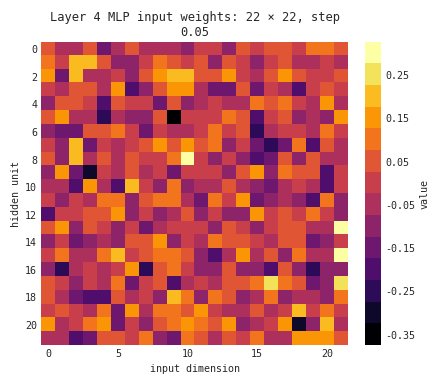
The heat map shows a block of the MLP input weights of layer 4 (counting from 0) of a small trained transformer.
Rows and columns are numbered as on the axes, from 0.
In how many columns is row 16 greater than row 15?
5
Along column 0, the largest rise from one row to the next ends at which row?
13
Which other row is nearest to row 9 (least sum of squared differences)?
14
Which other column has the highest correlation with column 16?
21
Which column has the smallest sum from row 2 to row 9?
15
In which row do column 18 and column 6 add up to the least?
3
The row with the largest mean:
2
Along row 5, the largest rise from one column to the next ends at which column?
10
